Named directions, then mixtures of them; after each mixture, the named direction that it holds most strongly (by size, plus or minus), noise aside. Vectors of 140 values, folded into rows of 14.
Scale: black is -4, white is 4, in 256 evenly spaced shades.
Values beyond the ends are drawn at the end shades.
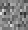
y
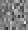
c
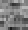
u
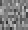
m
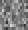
c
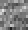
u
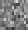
c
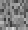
c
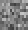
y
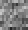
u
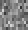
y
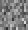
c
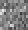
y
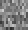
m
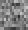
u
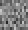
m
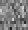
c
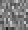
c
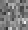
c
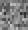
y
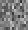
c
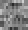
u
